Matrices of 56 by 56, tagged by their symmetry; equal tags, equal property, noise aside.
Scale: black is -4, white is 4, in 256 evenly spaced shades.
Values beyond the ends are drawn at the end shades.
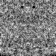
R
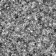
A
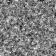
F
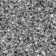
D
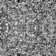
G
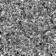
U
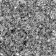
F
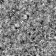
A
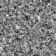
D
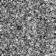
G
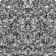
R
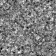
A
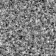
D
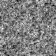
A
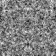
R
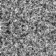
G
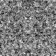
R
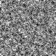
F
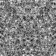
R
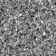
U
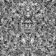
R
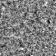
D
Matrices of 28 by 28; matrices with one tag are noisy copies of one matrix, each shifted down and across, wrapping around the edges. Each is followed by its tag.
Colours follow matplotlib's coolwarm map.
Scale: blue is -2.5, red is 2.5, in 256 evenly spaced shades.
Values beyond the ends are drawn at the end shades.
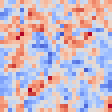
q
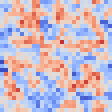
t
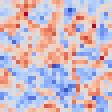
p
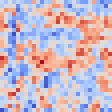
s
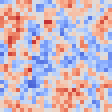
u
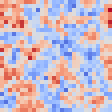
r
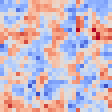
s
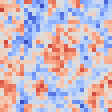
u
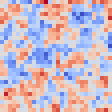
q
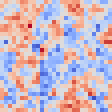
u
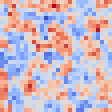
t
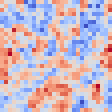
u
